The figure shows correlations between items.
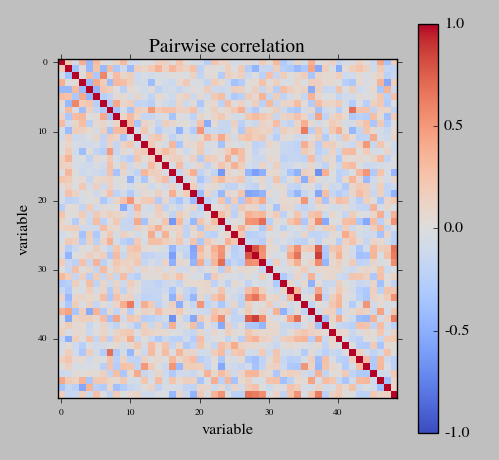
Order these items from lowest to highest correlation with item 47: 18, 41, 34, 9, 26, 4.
9, 18, 26, 41, 34, 4
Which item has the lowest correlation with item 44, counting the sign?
23
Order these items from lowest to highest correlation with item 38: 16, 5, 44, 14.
5, 14, 44, 16
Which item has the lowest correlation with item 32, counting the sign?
36
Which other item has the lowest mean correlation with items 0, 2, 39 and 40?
1
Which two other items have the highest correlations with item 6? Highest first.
2, 8
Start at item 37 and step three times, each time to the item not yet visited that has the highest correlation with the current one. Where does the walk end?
48
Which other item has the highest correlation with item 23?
29
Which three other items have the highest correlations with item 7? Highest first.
42, 13, 26
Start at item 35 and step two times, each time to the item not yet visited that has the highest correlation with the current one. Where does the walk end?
20
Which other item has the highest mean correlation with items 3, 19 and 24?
46
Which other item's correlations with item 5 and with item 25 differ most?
3
